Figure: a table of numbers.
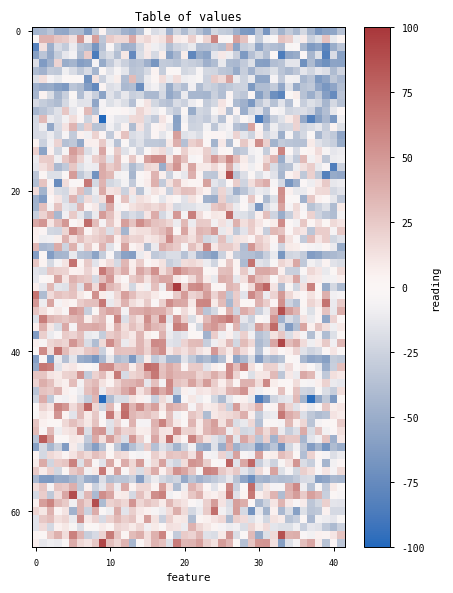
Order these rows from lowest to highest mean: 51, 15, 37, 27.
15, 27, 51, 37
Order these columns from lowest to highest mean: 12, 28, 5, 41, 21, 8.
41, 28, 8, 12, 21, 5
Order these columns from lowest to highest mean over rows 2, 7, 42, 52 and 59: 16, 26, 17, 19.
19, 17, 16, 26
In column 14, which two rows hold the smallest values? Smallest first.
7, 56
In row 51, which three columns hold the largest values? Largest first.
1, 18, 21
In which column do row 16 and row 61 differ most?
26
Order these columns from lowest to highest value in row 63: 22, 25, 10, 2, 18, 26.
18, 25, 2, 22, 26, 10
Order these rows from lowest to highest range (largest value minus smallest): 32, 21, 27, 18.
27, 21, 32, 18
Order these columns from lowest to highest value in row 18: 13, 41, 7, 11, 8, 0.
8, 41, 13, 0, 7, 11
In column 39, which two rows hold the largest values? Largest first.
34, 33
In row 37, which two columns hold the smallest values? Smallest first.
34, 35
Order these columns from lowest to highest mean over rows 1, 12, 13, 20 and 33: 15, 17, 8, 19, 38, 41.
41, 38, 15, 17, 19, 8
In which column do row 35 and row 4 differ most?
33
